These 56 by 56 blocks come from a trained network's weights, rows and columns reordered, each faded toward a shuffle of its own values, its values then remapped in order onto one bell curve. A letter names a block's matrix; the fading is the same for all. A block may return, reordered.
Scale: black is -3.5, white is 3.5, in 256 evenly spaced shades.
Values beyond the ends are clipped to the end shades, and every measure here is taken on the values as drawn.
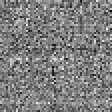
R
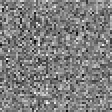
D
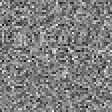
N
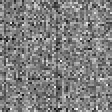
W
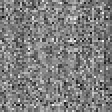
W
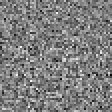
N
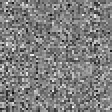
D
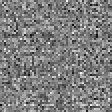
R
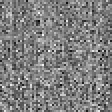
W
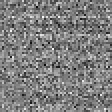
R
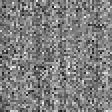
W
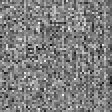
W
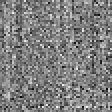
W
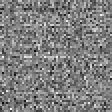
R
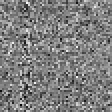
D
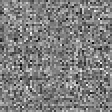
D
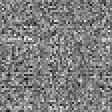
R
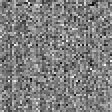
W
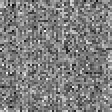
W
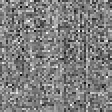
W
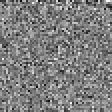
N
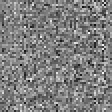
D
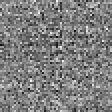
D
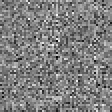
D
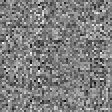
R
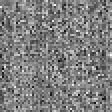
W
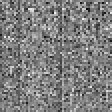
W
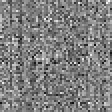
W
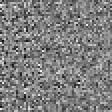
D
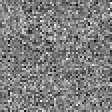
D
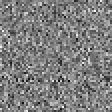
N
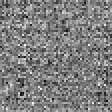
R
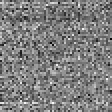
R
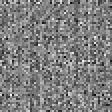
W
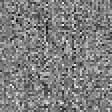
D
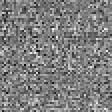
R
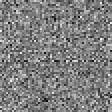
N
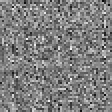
D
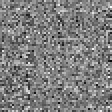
D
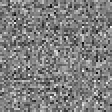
D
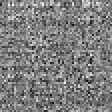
R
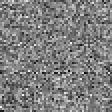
N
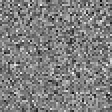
N
